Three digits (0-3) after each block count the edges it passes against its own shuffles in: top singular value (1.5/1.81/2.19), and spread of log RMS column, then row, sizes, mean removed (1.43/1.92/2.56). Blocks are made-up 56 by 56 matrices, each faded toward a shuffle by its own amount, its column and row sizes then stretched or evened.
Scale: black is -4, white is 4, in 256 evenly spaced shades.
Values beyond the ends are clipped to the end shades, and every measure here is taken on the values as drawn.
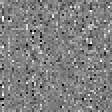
1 2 0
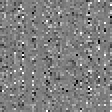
0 3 0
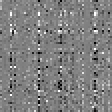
3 3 2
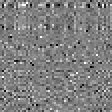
3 0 2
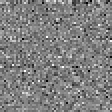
1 0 2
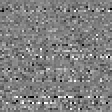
0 0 3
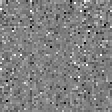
0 1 0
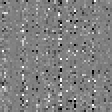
0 3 1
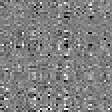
3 2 2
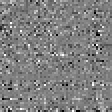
0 2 3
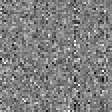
2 2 0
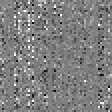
1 3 0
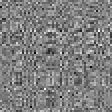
3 1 1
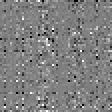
2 3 2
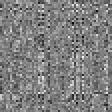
3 3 0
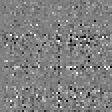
0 2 3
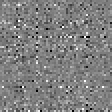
0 1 3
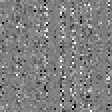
0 3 0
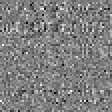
2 0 2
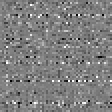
1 1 3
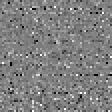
0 1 2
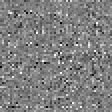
0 1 2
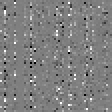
1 3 0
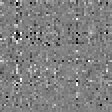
2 2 2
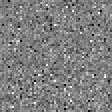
0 1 0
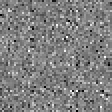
2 1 1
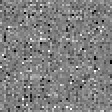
1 1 0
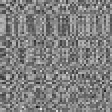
3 0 2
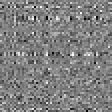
3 1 3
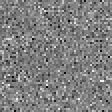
0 0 0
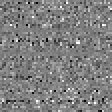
0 0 3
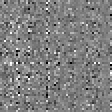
1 3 2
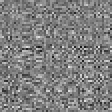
3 0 3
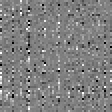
1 3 1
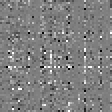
1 3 2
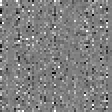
2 3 0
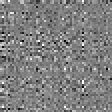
3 2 2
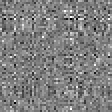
3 2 2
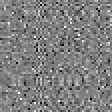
3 1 0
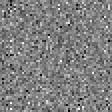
1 1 0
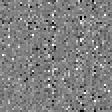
0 2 0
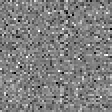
2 0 0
